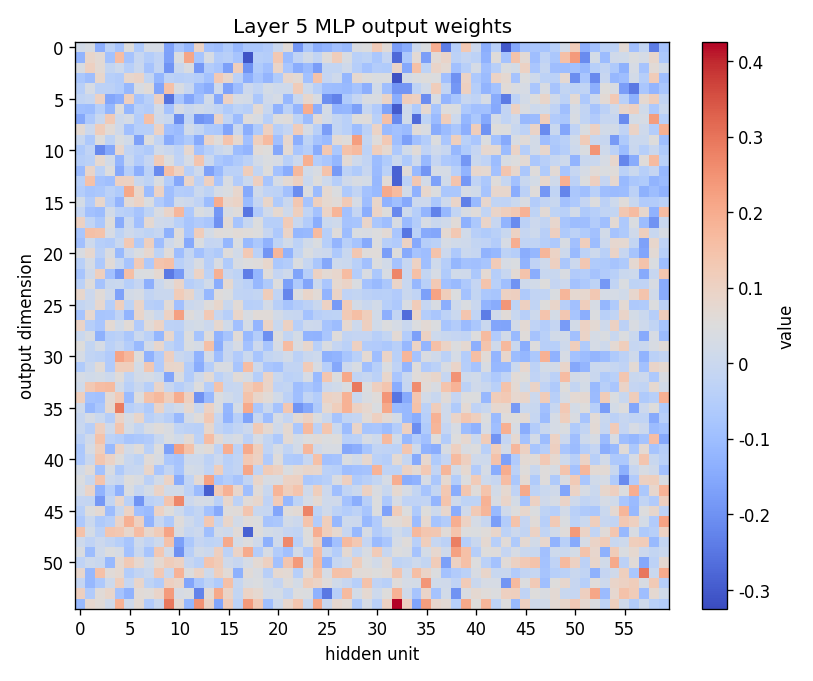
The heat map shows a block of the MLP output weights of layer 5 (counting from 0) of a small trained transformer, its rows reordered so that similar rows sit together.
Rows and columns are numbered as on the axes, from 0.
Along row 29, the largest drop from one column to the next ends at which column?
14
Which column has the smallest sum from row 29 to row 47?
42
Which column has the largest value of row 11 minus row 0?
58
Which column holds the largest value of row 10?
52
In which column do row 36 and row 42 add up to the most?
13
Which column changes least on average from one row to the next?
48
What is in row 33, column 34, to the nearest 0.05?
0.25
